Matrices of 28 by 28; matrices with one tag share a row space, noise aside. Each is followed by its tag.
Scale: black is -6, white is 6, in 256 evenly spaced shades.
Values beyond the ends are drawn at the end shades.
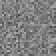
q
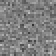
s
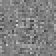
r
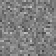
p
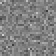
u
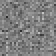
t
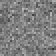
s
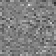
p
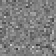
u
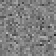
t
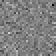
q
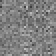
p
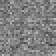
s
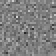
q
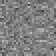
t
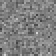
r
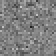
r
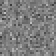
u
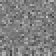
u
